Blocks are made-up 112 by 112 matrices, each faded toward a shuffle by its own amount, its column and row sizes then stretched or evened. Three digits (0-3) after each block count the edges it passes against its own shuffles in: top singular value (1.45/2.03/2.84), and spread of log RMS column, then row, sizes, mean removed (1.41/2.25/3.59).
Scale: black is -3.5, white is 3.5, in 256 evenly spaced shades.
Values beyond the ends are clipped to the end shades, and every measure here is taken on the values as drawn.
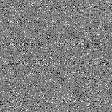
2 0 1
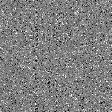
1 1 0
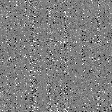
1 2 1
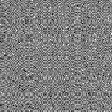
3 0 1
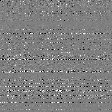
1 1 3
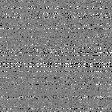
2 1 3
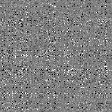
1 2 2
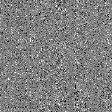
1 2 0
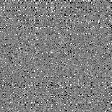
2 1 2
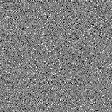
2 0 1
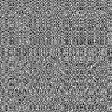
3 1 0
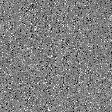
1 1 0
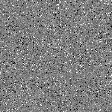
0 1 1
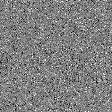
1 0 1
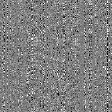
2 3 0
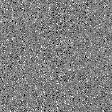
0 2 1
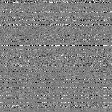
2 0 3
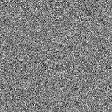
2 0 1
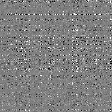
1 2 3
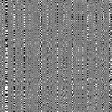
3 3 1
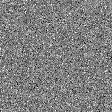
1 0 0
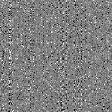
2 2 0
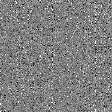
1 2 0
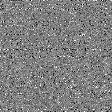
1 0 2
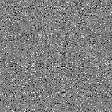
2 0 1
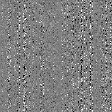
1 3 0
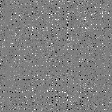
0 2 2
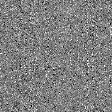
0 2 0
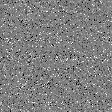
1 0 1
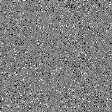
0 1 1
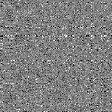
2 1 2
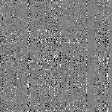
1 3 2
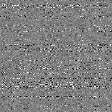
2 1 3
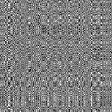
3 3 0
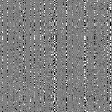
3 3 0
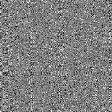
2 2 0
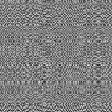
3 0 3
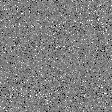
0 0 1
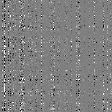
1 3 2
